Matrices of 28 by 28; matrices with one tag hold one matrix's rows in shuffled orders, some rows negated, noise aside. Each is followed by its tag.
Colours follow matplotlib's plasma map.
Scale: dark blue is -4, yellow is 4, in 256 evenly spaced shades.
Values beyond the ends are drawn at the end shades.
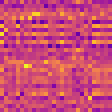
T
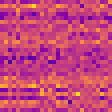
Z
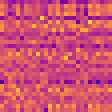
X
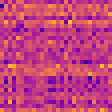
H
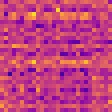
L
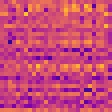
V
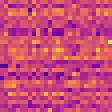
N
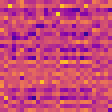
L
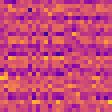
N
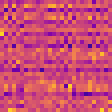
H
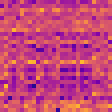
L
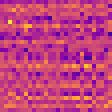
V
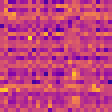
N
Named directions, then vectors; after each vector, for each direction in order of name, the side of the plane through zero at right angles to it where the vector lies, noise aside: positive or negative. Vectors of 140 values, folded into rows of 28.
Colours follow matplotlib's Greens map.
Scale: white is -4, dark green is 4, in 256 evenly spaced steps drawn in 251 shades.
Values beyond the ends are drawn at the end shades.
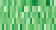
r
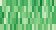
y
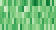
positive, positive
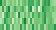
positive, negative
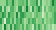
negative, positive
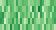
negative, positive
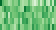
negative, negative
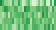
negative, negative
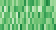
positive, negative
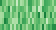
positive, negative
